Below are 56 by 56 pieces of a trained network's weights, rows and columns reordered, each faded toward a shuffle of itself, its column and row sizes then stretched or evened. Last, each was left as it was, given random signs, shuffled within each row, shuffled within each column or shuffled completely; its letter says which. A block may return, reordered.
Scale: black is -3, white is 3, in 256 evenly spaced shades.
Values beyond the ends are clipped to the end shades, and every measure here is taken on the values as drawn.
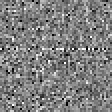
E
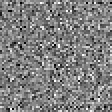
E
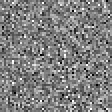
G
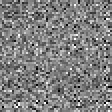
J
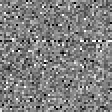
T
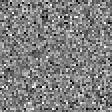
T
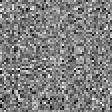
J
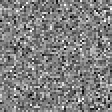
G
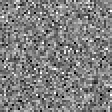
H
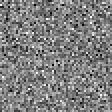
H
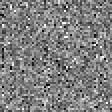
G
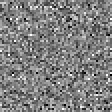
T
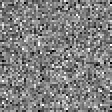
G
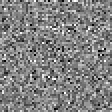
E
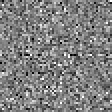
E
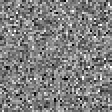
T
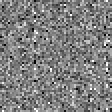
G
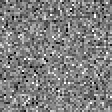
H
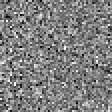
G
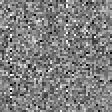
G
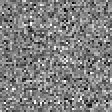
E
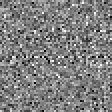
T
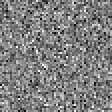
G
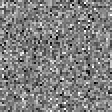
G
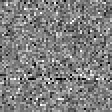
T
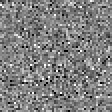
T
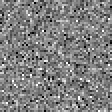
H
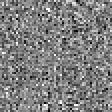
J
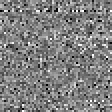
T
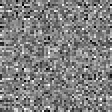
J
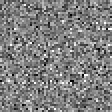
T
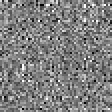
J
